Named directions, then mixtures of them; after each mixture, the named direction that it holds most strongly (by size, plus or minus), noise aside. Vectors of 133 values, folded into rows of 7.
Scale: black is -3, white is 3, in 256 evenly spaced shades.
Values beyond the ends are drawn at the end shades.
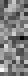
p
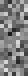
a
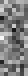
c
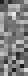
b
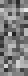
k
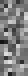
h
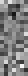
b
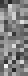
b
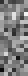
b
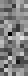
a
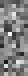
k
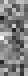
c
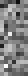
k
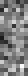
c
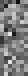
b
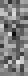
k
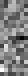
p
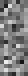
h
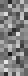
a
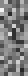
c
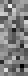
c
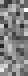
k
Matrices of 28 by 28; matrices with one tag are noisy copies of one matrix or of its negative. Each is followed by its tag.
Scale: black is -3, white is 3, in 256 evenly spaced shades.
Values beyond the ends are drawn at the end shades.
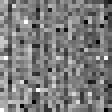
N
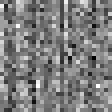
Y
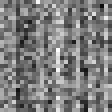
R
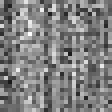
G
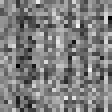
R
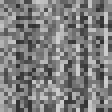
R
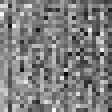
N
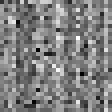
R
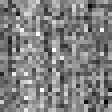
G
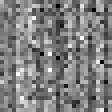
R
